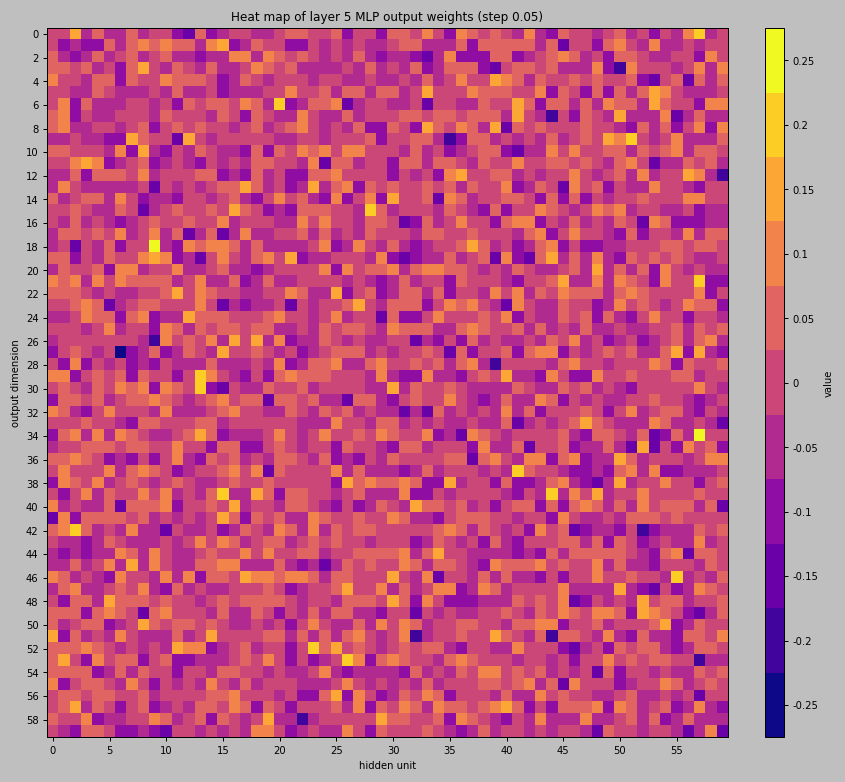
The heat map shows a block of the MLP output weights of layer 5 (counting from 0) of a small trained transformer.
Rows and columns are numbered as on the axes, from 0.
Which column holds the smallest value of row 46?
34
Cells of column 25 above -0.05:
42
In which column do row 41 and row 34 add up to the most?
57
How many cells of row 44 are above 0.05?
7
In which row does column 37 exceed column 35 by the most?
9
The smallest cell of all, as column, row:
6, 27
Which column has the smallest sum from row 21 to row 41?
17
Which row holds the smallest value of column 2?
18
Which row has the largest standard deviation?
19
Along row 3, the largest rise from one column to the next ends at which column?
51
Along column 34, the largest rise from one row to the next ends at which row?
47
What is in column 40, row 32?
0.1
